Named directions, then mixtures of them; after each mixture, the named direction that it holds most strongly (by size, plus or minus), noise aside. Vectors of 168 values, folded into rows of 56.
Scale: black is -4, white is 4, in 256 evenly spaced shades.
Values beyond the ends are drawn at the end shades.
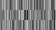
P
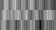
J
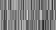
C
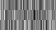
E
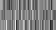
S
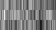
J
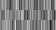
P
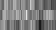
J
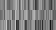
S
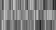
J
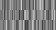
P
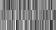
S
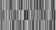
P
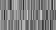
C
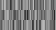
P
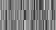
E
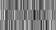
E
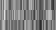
E
